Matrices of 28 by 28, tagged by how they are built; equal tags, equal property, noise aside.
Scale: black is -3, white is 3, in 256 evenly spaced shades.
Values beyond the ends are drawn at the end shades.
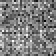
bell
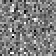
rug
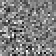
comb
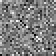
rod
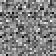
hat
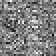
bell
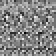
hat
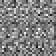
hat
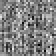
bell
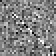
rod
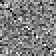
rod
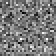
hat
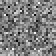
hat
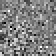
comb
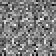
hat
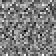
hat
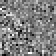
comb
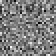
bell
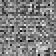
bell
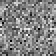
hat
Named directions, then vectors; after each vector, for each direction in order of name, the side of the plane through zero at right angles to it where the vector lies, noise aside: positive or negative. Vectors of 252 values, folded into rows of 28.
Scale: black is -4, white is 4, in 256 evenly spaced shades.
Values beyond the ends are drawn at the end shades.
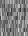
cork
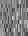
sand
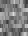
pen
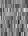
negative, positive, positive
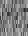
positive, negative, negative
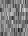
negative, positive, negative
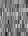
negative, positive, positive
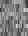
negative, positive, positive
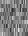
positive, negative, positive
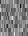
positive, negative, positive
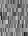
negative, negative, positive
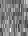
negative, negative, negative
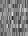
negative, positive, negative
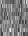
negative, negative, negative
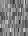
negative, negative, negative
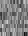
negative, negative, positive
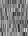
negative, negative, negative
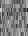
positive, negative, negative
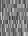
positive, positive, negative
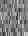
positive, positive, negative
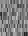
negative, negative, positive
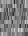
positive, negative, positive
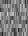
negative, positive, negative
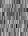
positive, negative, negative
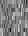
positive, positive, positive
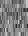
positive, negative, negative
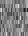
positive, negative, negative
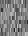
negative, positive, negative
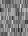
negative, positive, negative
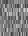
negative, positive, positive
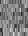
negative, negative, negative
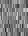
negative, positive, positive
